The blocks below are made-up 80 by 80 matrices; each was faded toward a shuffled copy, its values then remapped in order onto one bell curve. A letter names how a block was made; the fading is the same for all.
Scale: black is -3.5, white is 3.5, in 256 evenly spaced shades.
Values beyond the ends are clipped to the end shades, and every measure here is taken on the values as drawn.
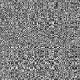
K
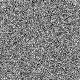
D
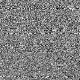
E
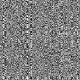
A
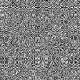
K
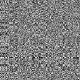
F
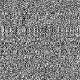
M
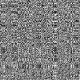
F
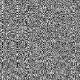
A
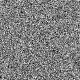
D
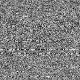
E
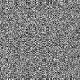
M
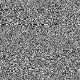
E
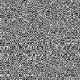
K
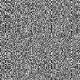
A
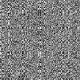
A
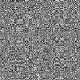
K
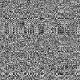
K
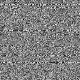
E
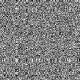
M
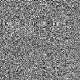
M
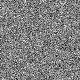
D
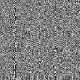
A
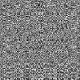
F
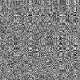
F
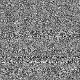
E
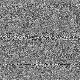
E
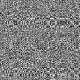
K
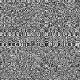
K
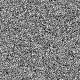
D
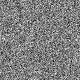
D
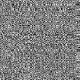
K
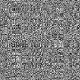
F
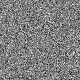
D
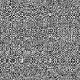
F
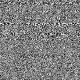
E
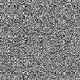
M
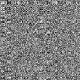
M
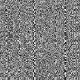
A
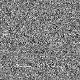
E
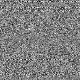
E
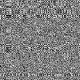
K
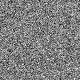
D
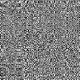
F
